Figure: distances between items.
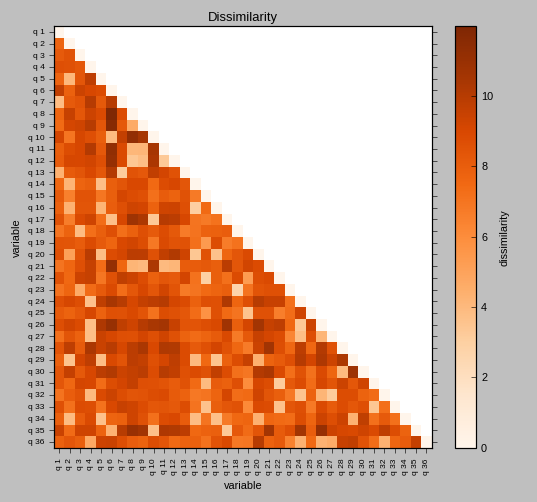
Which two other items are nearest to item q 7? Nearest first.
q 13, q 1
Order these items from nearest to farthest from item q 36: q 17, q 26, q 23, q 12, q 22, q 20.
q 26, q 23, q 12, q 22, q 17, q 20
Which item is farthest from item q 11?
q 6
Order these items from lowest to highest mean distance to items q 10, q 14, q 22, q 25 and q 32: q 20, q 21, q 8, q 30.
q 20, q 30, q 21, q 8
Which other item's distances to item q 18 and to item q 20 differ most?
q 23
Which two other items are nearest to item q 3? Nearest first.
q 18, q 23
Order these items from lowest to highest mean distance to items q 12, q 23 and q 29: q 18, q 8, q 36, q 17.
q 18, q 8, q 36, q 17
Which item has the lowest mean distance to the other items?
q 14
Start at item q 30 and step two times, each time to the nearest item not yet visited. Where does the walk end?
q 19
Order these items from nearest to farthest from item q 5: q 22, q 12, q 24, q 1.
q 22, q 1, q 12, q 24
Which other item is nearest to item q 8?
q 12
